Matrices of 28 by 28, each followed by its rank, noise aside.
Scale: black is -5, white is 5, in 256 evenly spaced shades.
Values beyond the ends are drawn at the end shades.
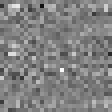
three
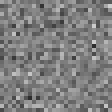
six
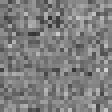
six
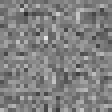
seven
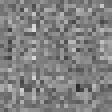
four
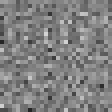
five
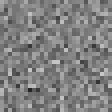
seven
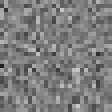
five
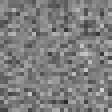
six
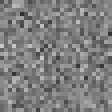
seven
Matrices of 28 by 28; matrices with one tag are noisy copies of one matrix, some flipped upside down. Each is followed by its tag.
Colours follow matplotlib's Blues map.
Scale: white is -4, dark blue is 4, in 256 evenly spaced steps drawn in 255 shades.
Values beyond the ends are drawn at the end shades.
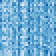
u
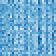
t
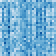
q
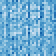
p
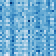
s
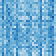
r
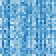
q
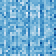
p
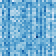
q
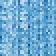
u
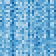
s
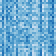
r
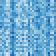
s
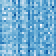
u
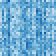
q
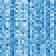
s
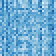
r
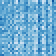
t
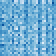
t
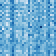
s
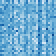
t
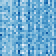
u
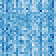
r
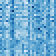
s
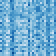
s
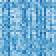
q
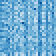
t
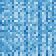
t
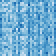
u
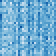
u
